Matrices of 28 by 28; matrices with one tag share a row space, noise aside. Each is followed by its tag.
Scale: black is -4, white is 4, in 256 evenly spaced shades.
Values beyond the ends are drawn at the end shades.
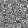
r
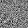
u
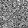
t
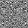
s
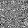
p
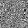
p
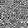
p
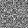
u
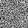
p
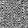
t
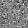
t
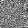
p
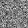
s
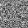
r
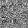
s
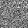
t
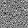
u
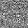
t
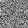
p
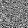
s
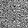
t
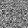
s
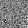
r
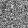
s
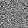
p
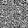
t
